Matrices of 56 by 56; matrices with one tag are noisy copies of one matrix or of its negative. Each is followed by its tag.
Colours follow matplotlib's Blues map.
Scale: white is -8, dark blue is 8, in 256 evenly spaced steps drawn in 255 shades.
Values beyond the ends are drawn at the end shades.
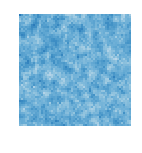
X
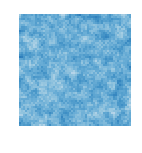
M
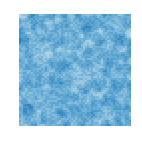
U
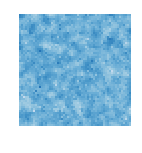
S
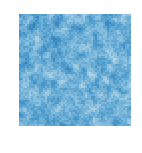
X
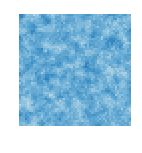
S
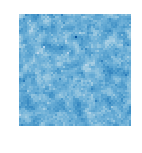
S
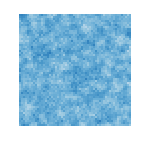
U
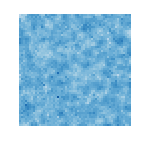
U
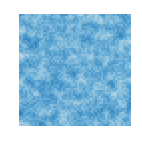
M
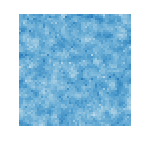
M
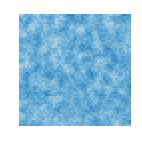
X
